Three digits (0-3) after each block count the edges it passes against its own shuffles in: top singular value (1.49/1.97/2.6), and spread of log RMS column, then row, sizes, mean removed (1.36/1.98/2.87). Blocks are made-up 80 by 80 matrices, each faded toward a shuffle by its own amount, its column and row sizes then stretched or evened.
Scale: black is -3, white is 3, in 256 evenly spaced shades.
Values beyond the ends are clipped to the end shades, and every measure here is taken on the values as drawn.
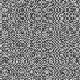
3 0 1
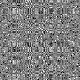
3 2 0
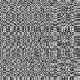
3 1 2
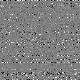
1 0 3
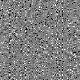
2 2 0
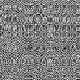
3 0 0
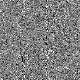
0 2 0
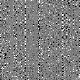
2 3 0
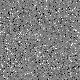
0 0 0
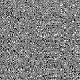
2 1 0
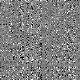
1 3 2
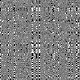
3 3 2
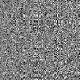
2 2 0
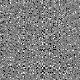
2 2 1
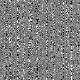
1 3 0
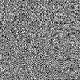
2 0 0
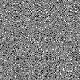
2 0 1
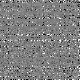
0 2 3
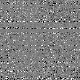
0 2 3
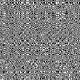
3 1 3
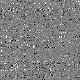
0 2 2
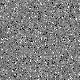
0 1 1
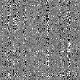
1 3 2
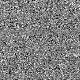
0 0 2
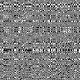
3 2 3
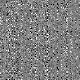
1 3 1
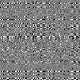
3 2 3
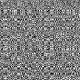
3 0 3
